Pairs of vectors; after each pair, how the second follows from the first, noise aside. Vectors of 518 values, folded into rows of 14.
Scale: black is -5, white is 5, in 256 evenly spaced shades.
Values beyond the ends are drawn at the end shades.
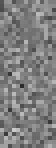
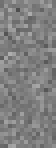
wrapped around, shrunk.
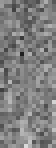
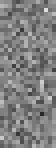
shuffled.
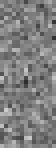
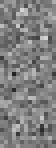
wrapped around.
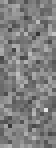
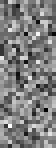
negated, scaled up.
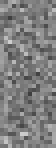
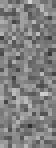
wrapped around.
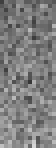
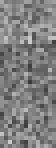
wrapped around.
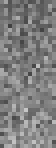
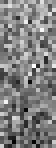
negated, scaled up.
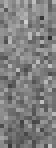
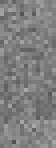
wrapped around, shrunk.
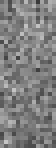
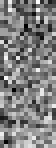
negated, scaled up.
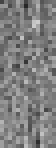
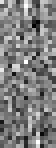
negated, scaled up.
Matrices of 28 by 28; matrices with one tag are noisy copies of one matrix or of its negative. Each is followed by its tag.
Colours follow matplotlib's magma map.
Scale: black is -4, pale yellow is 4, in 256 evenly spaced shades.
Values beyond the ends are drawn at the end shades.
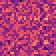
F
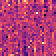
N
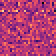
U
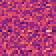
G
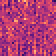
N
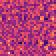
F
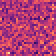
F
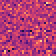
G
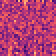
N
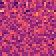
U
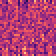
N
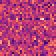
F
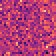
F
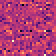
G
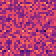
G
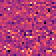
G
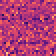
F
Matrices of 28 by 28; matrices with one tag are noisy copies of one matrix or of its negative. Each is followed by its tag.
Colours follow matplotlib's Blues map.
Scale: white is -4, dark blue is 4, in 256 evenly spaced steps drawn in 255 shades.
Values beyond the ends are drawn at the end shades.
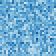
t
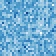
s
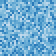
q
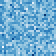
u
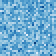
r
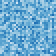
r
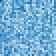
u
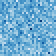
t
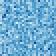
u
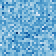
s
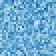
r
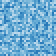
r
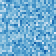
u
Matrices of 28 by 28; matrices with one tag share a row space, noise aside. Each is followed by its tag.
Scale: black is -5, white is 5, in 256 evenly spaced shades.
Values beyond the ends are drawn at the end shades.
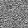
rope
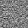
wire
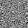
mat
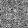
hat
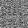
hat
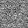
hat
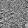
mat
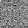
hat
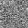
wire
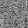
rope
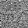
hat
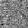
wire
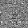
rope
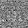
hat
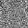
mat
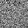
hat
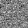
hat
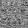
hat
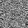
mat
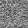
hat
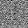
hat
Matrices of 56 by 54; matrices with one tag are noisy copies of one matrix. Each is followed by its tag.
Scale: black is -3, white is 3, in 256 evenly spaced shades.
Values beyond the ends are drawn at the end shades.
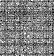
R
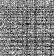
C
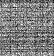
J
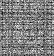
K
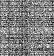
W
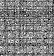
R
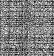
W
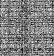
W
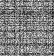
R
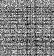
C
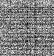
C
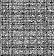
K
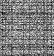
K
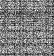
R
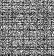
K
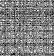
R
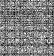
R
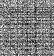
C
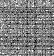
C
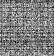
J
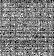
J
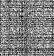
W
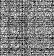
W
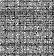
R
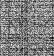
W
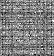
K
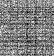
C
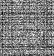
K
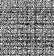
C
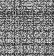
R
